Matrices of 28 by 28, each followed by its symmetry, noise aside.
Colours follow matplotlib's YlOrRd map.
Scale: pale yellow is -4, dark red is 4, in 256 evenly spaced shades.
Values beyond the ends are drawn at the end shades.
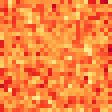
no symmetry.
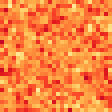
antisymmetric.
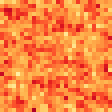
same after a half turn.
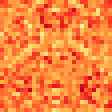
mirrored left to right.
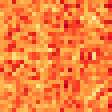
mirrored top to bottom.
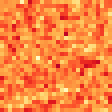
no symmetry.
